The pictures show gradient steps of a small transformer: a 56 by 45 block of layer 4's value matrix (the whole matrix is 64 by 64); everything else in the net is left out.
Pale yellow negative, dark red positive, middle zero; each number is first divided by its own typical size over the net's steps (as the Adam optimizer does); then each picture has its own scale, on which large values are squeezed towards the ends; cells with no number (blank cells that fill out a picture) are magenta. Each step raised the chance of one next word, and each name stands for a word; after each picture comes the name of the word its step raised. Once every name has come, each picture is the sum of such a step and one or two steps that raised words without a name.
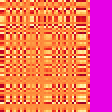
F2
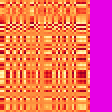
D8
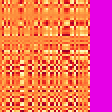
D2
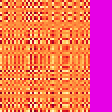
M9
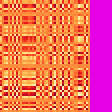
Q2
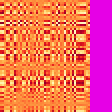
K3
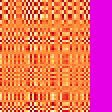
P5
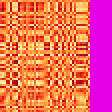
K3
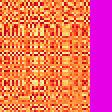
Q2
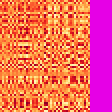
P5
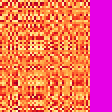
P5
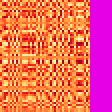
K3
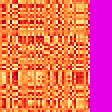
D8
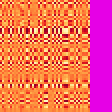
F2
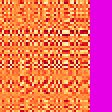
K3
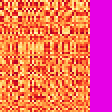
F2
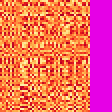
Q2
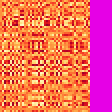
D2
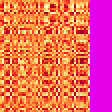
K3
